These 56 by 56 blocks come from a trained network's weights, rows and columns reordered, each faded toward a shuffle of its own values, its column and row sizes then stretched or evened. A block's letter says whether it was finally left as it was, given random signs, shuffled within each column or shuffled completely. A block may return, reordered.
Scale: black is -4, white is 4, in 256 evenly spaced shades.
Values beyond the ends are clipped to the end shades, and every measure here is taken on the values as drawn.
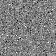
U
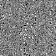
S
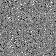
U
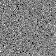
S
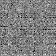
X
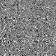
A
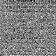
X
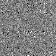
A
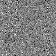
S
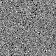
U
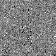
S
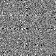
A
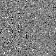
S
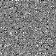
A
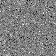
U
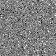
U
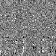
X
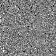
S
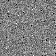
S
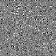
X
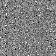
S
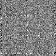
X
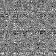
X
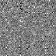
X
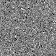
U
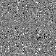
A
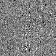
S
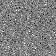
U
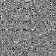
X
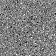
U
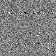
A
